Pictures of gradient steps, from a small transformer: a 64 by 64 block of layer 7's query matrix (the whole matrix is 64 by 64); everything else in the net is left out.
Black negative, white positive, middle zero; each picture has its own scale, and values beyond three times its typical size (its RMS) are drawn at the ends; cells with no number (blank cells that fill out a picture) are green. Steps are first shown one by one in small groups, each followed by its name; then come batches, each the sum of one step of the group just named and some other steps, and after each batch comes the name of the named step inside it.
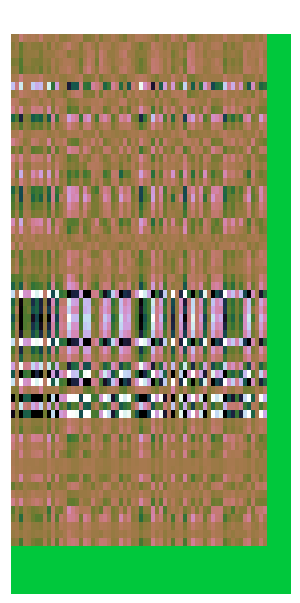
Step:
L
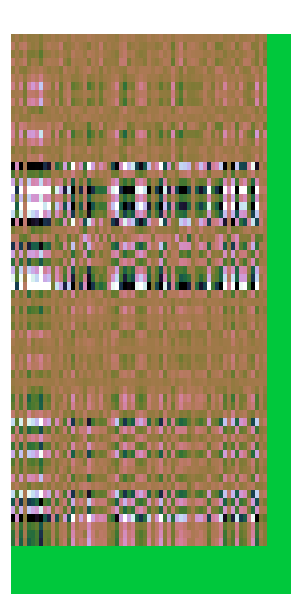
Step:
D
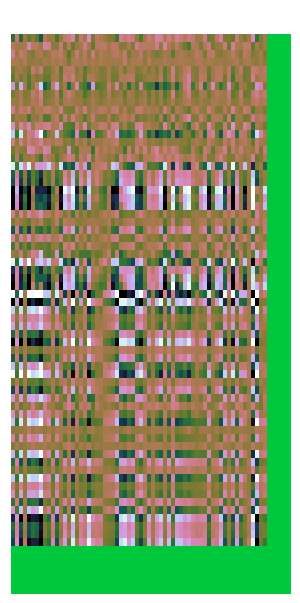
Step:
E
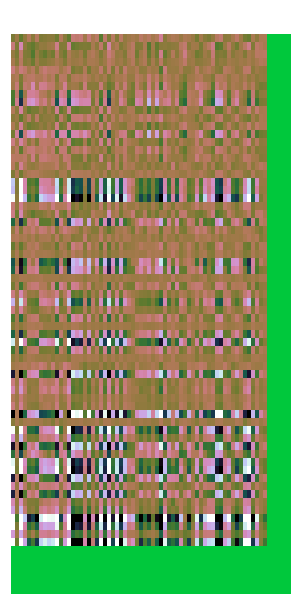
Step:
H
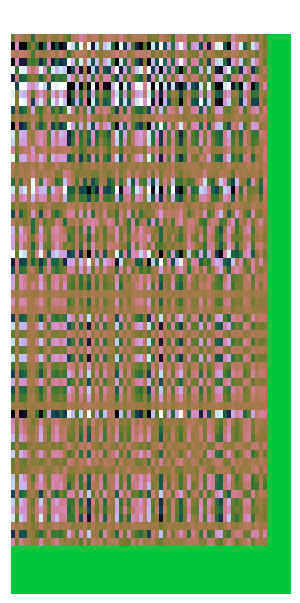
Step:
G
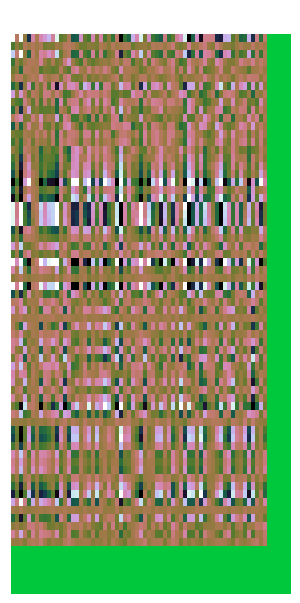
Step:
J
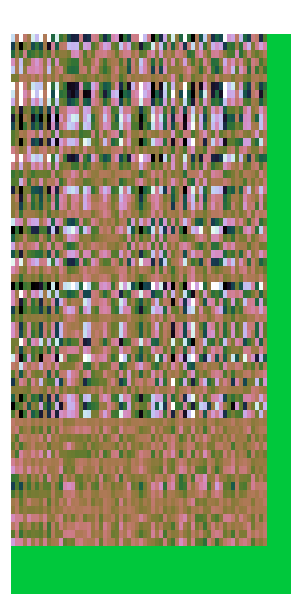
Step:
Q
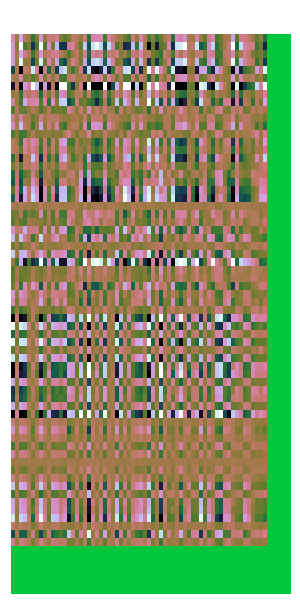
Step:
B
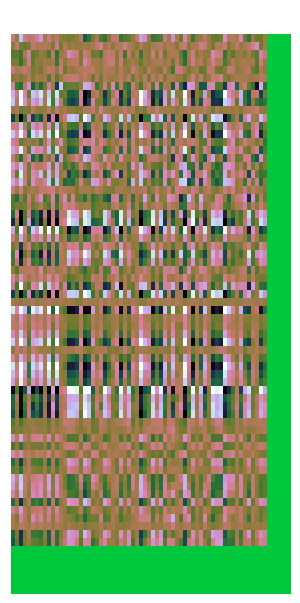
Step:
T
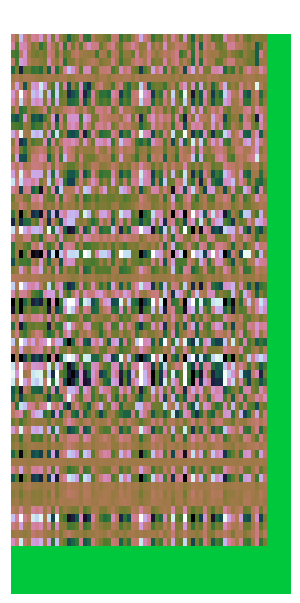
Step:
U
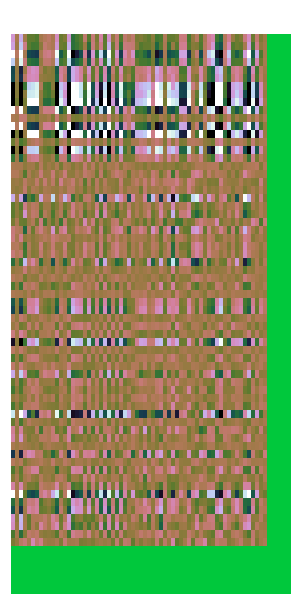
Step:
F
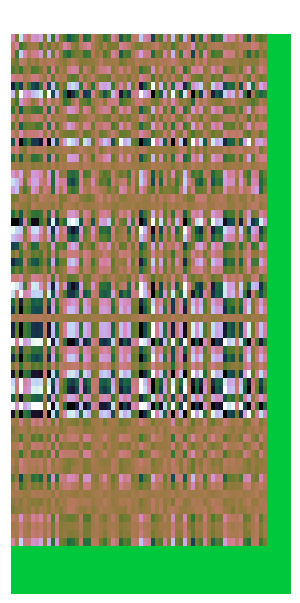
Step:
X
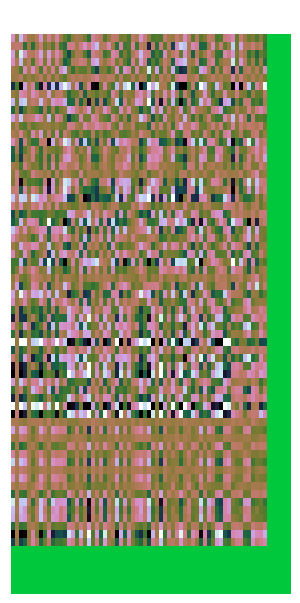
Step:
B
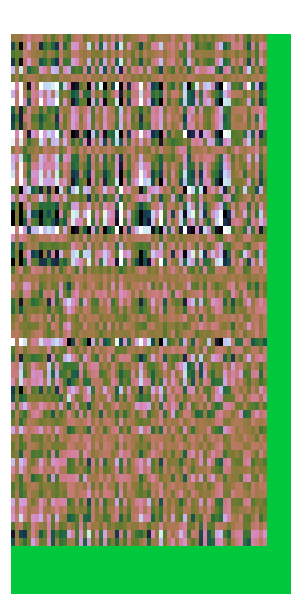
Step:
U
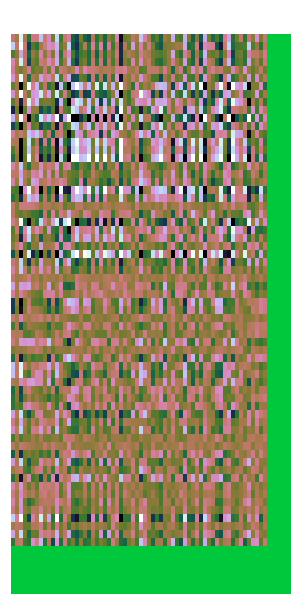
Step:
U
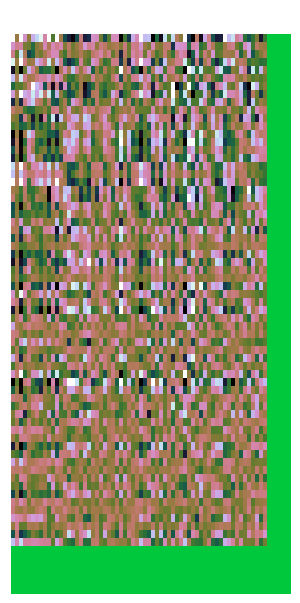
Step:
Q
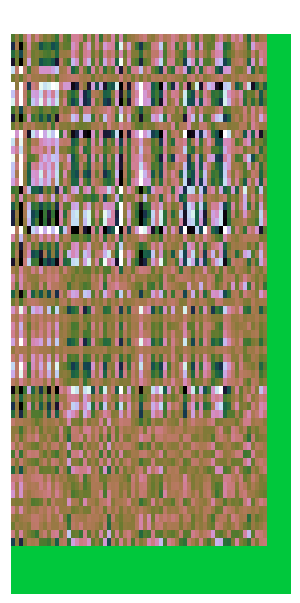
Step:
T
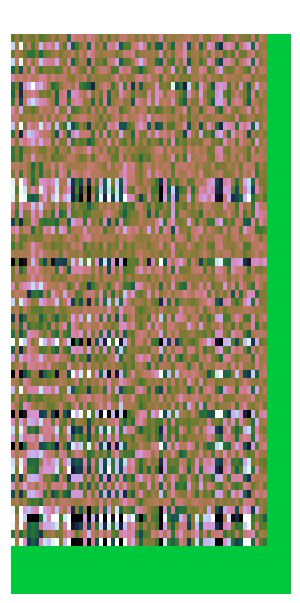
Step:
H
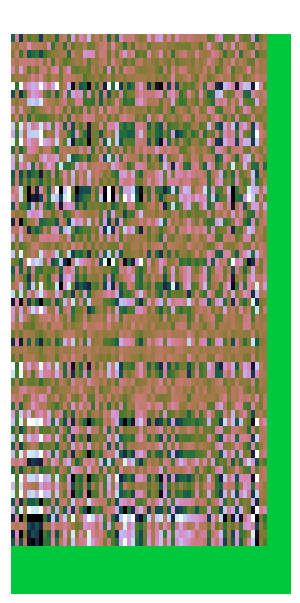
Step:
E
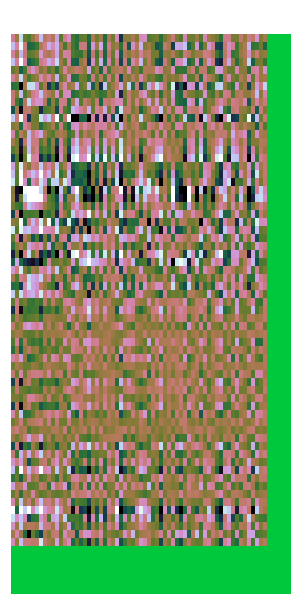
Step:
B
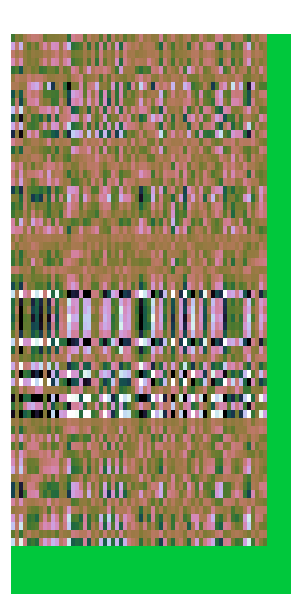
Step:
L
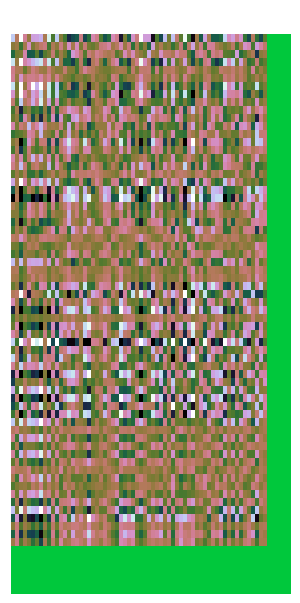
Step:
Q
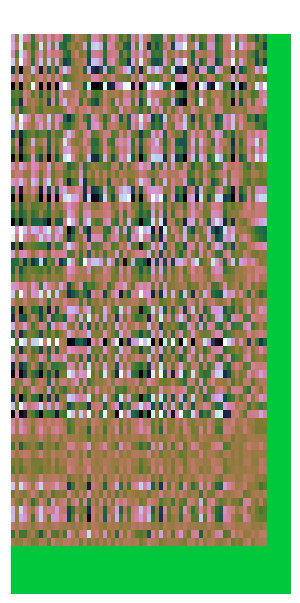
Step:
B
